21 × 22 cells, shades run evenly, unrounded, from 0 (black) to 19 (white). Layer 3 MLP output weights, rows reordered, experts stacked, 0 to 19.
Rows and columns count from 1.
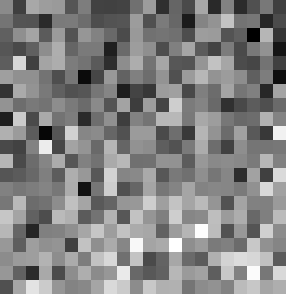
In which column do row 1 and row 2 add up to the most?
18
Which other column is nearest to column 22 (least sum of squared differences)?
6
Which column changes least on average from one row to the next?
8
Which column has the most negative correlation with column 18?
12
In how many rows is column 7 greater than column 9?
11
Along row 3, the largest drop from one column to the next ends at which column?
22
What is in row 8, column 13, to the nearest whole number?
5
